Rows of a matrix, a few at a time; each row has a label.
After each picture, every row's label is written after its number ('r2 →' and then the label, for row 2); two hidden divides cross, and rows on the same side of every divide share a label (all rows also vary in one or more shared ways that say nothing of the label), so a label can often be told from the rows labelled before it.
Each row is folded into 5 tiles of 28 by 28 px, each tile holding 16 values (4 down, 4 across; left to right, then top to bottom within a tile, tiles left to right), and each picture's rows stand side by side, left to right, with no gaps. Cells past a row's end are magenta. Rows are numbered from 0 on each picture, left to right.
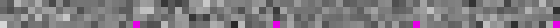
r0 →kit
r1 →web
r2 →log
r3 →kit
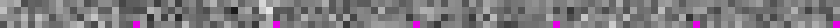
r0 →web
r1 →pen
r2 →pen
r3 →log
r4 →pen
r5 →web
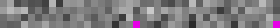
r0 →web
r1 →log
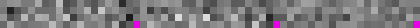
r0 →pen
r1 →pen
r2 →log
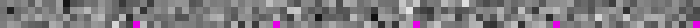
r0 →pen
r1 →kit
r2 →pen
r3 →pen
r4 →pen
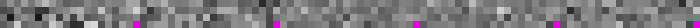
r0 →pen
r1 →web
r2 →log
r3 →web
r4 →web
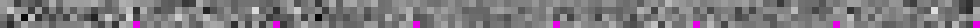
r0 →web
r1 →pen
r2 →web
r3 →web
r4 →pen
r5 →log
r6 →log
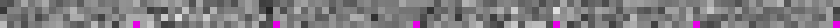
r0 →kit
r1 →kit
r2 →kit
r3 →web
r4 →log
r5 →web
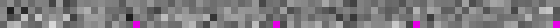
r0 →pen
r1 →pen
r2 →web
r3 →pen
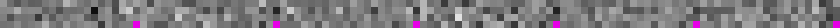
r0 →pen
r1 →kit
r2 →pen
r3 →pen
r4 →pen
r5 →pen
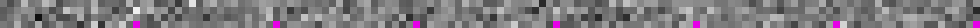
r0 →log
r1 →web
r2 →pen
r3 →web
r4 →web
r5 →kit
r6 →kit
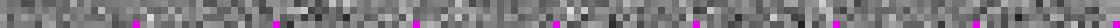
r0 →pen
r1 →log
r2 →web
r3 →kit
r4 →log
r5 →kit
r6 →pen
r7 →kit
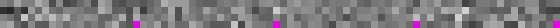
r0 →kit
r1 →kit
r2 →log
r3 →log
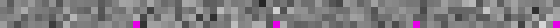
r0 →log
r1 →web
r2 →kit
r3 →log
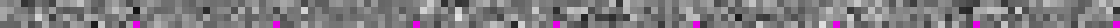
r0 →pen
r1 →pen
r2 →web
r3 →web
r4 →log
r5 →web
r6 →log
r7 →web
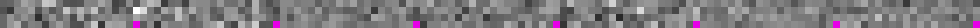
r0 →log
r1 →web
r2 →pen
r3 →web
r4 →web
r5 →kit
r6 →kit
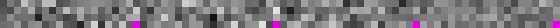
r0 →log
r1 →web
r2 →pen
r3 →kit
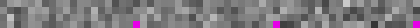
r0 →log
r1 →kit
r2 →web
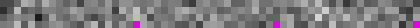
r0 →kit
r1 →kit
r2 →kit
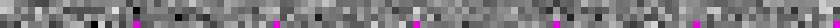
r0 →web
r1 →web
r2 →log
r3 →log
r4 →pen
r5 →pen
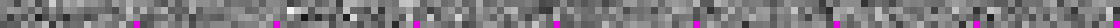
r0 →web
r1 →web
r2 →log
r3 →log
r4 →pen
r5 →log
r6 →pen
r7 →pen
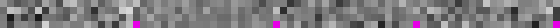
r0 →pen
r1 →log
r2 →kit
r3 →pen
